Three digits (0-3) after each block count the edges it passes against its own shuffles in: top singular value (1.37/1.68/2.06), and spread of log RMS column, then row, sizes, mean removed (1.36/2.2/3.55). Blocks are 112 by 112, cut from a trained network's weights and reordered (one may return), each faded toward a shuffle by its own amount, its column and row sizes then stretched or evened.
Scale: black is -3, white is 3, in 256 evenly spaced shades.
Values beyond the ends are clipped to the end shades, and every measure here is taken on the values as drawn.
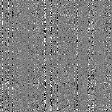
1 3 2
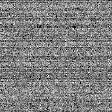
3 2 0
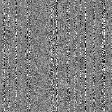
1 3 0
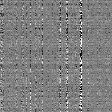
3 3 0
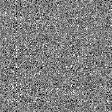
0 2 2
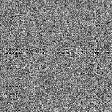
2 1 2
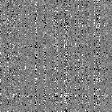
0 3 2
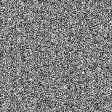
0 0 1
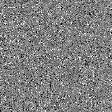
1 1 1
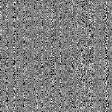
0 3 1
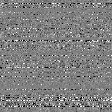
3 0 3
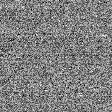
0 0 1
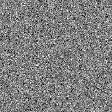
1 1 0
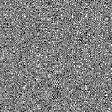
3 1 0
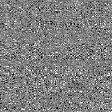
3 1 2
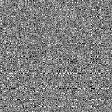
3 1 2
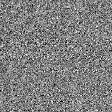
1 0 2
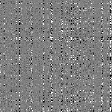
3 3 2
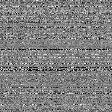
2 0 3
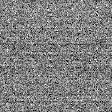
1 2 0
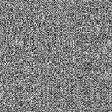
3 1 0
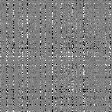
2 3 2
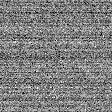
3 0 1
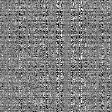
3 3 0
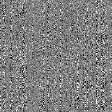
0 3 1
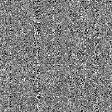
0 2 1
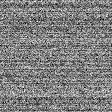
3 0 0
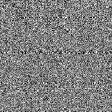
2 0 2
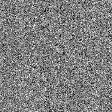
0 1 0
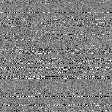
3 0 3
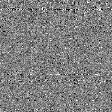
1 1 2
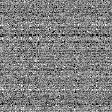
3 2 1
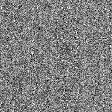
1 1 0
